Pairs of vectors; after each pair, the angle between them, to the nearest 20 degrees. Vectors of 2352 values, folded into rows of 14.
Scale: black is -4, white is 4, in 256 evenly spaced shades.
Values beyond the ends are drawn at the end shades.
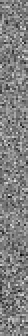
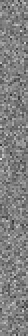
120 degrees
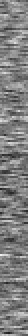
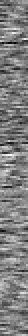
120 degrees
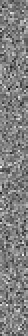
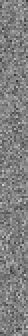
120 degrees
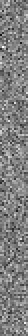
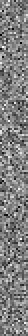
20 degrees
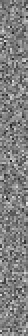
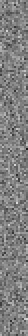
80 degrees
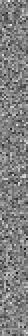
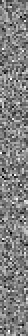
120 degrees
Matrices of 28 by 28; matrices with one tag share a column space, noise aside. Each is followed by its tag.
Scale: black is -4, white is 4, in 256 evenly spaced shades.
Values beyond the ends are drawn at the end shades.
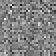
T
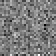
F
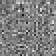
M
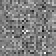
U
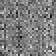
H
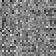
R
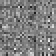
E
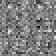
U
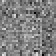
H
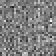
E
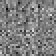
M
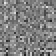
E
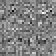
T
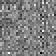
U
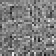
E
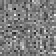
U
